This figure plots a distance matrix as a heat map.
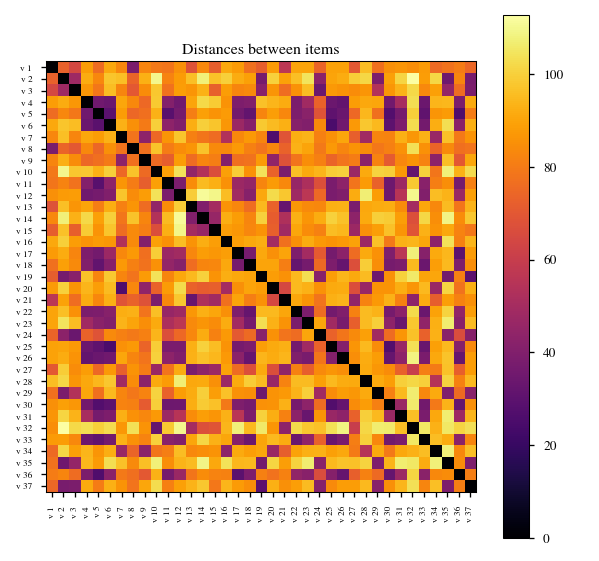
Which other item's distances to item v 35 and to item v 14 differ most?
v 2
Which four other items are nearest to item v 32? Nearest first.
v 10, v 21, v 13, v 27
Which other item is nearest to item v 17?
v 36
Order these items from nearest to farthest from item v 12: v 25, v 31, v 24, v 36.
v 25, v 36, v 31, v 24
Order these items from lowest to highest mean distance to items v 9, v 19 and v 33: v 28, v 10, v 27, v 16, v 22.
v 22, v 16, v 28, v 27, v 10
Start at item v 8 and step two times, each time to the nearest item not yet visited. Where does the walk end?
v 21
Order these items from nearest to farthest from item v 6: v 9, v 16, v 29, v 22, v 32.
v 22, v 9, v 16, v 29, v 32
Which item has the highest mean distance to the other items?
v 32
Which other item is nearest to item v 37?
v 19
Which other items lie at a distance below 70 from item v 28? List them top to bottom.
v 7, v 9, v 16, v 20, v 34
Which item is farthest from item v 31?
v 35
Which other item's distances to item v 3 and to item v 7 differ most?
v 20
